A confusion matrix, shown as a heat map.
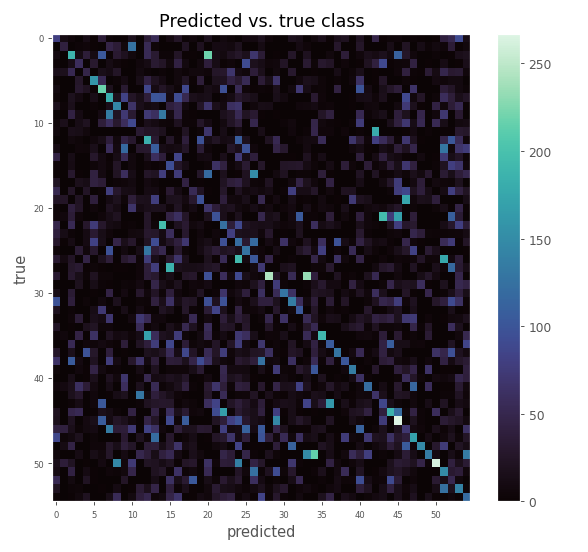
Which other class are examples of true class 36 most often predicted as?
44
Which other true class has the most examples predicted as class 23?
45
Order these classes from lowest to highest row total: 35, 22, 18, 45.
18, 35, 22, 45
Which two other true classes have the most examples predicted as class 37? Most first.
24, 26
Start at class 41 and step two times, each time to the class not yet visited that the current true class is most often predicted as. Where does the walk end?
13
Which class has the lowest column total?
1
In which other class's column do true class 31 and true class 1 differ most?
10
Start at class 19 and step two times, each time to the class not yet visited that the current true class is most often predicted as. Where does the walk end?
7
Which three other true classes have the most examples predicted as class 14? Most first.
22, 9, 7
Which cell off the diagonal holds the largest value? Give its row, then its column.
28, 33
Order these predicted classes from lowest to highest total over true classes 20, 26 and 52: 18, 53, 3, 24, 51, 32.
3, 32, 53, 18, 51, 24
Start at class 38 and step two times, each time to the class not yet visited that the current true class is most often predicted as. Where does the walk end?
15
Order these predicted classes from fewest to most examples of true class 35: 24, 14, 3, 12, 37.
37, 14, 3, 24, 12
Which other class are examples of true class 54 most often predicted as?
27
